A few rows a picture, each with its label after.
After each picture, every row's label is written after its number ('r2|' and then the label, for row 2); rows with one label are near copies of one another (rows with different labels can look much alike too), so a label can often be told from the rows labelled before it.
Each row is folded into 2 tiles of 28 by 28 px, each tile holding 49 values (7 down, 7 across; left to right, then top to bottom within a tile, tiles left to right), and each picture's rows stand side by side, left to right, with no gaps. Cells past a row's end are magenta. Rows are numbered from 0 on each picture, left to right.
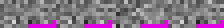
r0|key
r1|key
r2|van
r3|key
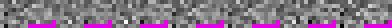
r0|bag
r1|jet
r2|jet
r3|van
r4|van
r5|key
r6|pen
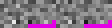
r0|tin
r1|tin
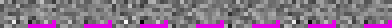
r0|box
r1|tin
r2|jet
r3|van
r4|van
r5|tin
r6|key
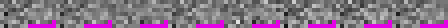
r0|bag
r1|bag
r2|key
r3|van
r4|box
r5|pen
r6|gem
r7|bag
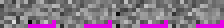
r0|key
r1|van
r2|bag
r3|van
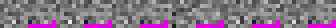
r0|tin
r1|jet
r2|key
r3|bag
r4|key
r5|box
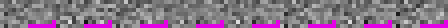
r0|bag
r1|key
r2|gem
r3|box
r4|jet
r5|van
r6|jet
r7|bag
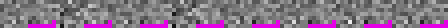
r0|box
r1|pen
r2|tin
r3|van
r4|key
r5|box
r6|jet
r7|key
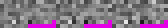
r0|jet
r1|key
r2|box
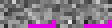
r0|gem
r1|box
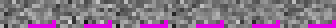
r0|van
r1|key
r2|pen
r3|bag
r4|tin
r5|gem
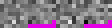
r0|box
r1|key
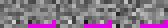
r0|tin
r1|key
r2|van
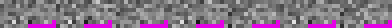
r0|jet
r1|box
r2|gem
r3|box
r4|pen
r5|jet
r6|pen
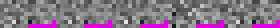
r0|tin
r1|jet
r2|jet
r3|pen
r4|tin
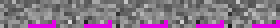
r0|gem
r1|jet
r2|pen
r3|jet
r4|pen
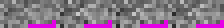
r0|gem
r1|van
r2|pen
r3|pen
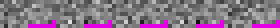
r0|pen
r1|box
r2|key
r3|tin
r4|gem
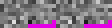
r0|box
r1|key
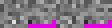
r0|jet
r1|key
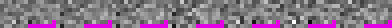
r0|tin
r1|bag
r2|bag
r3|van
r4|key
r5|jet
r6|gem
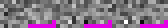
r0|gem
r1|key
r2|jet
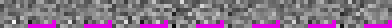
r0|jet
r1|box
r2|key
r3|pen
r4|bag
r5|key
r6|van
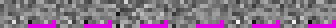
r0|jet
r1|tin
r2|pen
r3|van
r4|jet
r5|jet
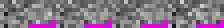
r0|bag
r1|gem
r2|gem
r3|pen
